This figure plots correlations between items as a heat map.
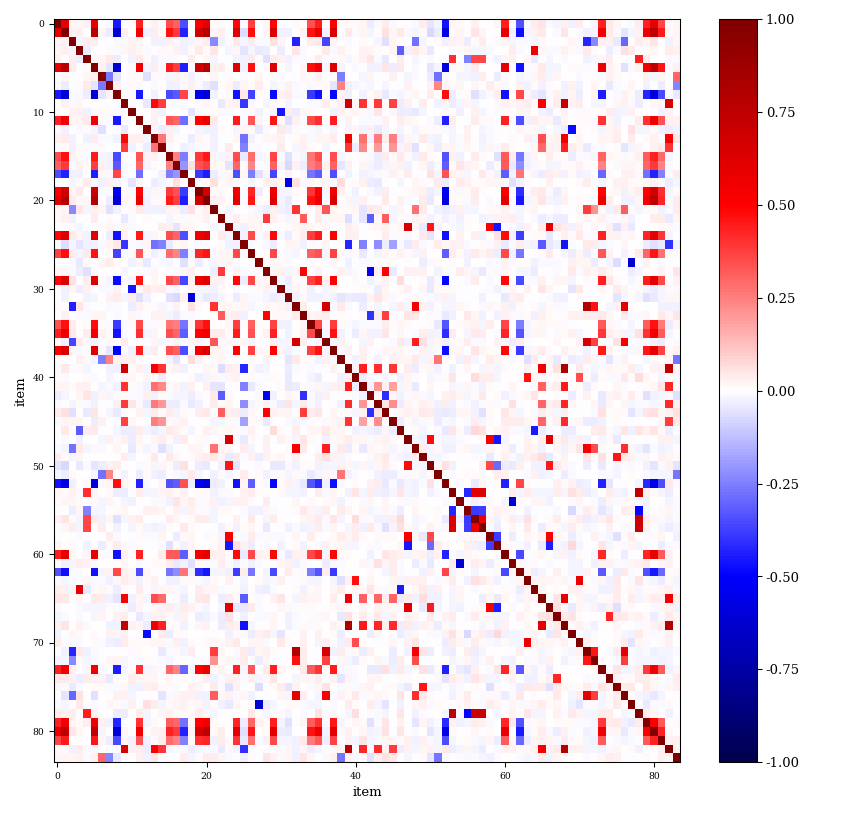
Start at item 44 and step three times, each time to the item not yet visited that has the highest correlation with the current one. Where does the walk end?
22
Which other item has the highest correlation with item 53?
78
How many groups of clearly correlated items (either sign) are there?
16
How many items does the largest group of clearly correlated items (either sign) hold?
23
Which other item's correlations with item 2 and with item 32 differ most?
71
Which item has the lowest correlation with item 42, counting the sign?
28
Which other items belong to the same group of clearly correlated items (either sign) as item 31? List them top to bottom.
18
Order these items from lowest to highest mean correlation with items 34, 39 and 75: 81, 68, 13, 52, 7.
52, 7, 81, 13, 68
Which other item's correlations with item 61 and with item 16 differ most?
54
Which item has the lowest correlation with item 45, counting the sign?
25
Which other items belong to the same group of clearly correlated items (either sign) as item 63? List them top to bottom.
40, 70
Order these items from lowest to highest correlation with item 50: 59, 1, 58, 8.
59, 1, 8, 58
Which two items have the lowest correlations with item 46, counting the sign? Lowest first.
64, 3
